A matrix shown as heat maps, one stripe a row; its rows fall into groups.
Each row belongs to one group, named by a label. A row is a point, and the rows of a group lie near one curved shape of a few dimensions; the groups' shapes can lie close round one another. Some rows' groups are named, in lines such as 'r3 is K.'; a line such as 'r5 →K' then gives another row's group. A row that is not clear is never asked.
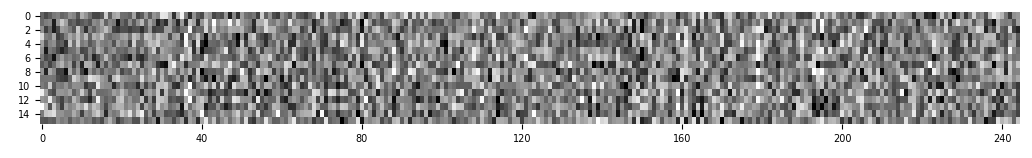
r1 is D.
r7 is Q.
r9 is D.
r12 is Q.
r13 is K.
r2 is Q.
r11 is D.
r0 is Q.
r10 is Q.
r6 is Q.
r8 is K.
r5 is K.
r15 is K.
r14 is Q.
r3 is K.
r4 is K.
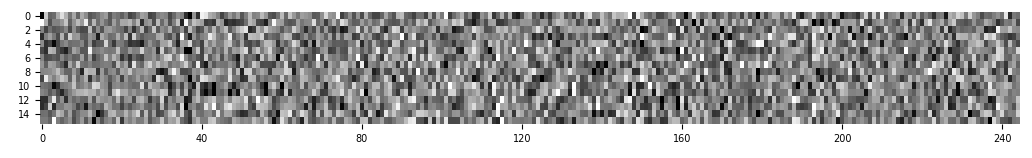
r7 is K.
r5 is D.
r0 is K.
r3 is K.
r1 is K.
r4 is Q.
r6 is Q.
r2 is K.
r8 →Q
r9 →K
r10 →D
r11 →D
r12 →D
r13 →K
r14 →Q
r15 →D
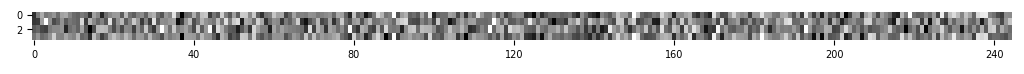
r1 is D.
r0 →K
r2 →Q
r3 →K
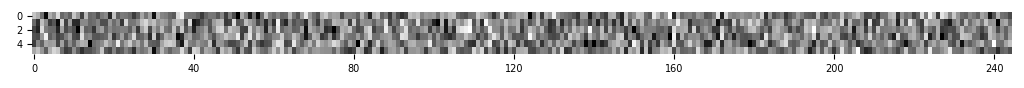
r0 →D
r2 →K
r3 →D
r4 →Q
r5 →D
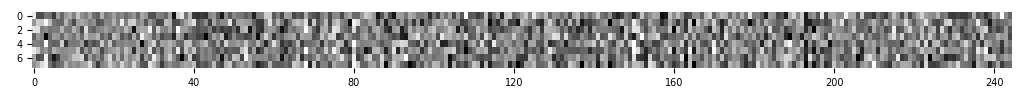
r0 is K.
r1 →Q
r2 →D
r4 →D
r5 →K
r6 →D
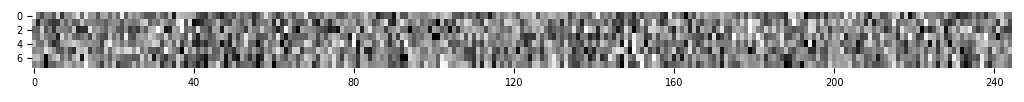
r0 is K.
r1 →K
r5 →Q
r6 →D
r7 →D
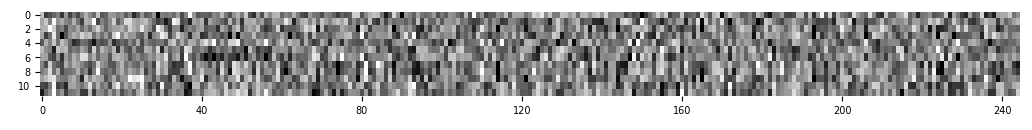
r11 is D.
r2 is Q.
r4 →D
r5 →D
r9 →Q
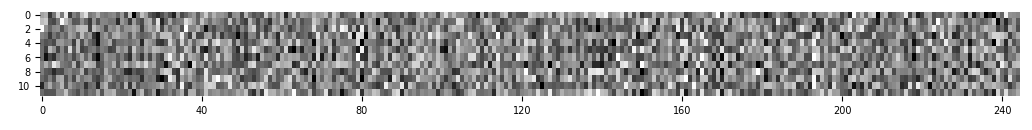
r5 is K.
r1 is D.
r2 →K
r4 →Q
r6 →Q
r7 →Q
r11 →K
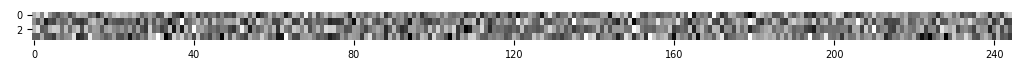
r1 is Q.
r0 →Q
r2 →K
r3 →Q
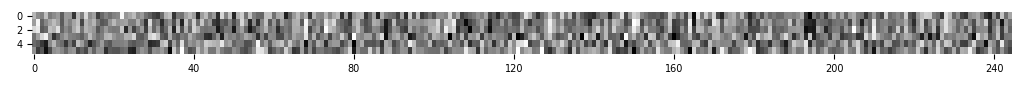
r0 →Q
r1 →K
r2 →K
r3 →Q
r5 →Q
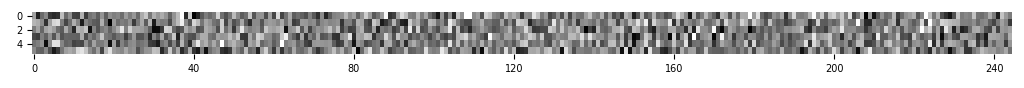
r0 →K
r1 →D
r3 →K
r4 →D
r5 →D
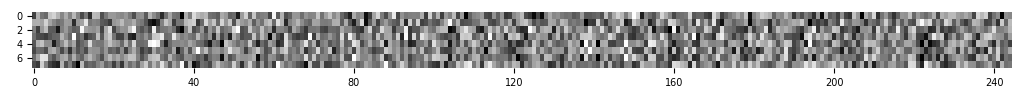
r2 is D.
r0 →K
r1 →Q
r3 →Q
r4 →Q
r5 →K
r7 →K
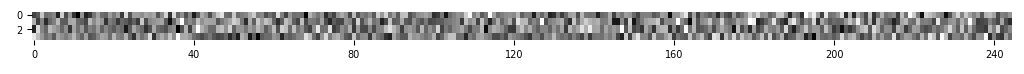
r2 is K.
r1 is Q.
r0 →K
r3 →D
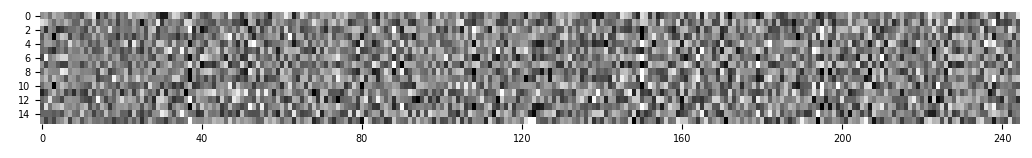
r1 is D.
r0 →Q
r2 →K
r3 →D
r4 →K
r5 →Q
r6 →K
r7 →K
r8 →K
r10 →D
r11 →D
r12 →Q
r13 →K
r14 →Q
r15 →Q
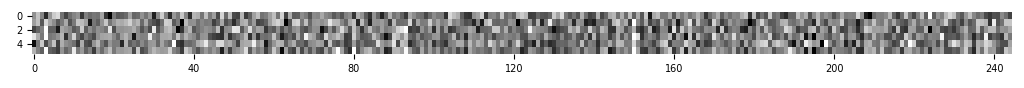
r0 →D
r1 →Q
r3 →D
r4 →K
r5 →D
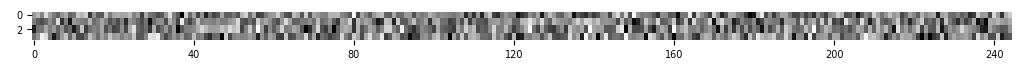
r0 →Q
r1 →K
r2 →D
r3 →Q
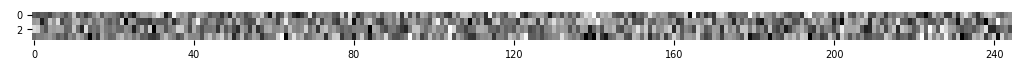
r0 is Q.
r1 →K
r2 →D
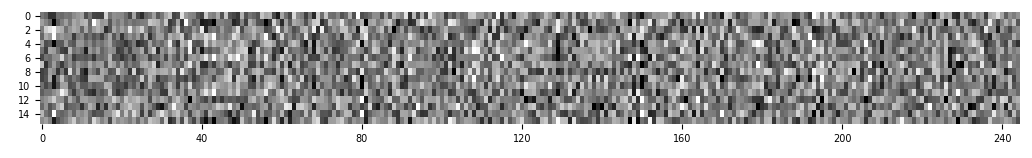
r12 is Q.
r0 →Q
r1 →D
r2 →Q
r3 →D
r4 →Q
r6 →D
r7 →K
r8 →K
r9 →D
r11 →D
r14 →D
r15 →D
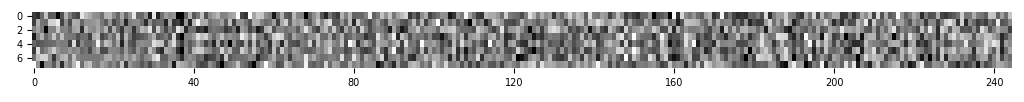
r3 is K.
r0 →D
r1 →K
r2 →D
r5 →K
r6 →Q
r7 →K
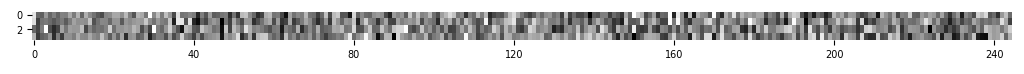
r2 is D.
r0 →K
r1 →K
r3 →K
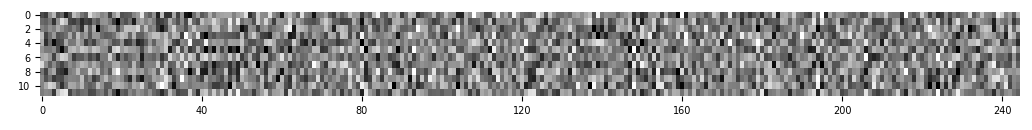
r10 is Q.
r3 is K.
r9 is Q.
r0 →D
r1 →D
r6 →D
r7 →D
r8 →D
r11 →D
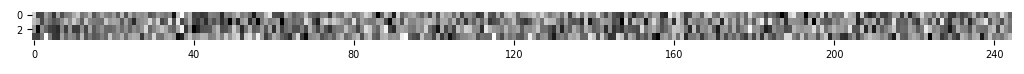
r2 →K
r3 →D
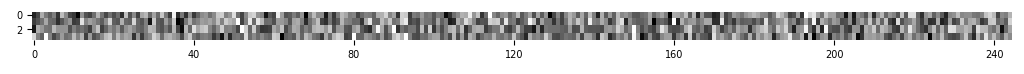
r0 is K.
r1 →D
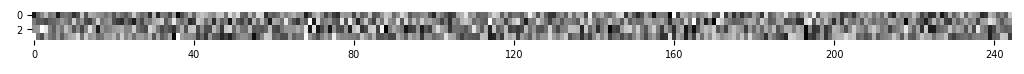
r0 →D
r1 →Q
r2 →Q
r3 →K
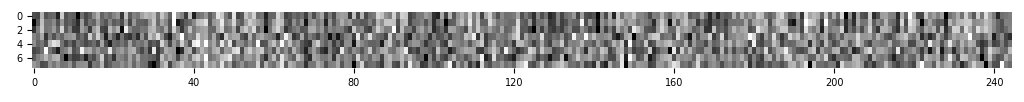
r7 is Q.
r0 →K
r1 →K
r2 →K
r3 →Q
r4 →D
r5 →D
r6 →D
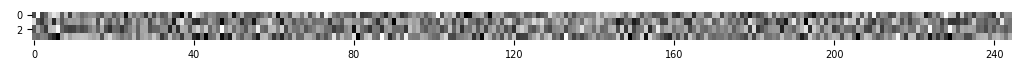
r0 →K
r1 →K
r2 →D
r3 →D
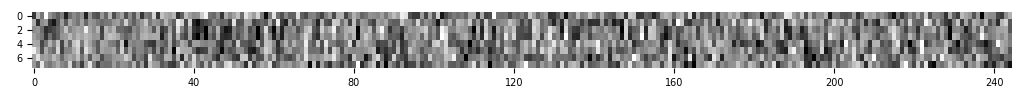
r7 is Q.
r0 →D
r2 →D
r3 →D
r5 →K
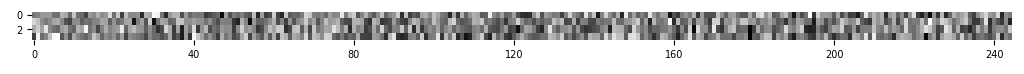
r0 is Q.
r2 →Q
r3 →K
